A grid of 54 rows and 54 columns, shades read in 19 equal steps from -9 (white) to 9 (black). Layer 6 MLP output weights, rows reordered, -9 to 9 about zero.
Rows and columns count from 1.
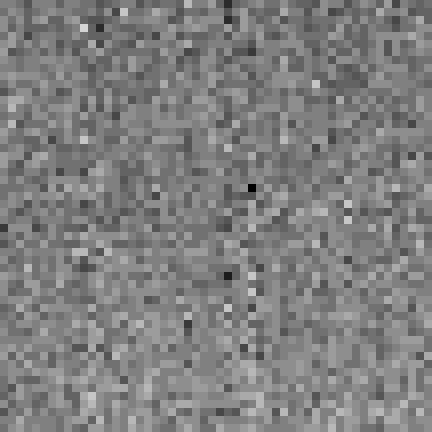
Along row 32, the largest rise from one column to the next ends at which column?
12
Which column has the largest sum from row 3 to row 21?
13
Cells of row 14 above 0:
20
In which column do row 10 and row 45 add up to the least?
15
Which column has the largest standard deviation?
32
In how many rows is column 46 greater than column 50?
22
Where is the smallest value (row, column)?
4, 11
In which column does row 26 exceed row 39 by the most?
29
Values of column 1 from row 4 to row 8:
-1 1 -1 -2 -1
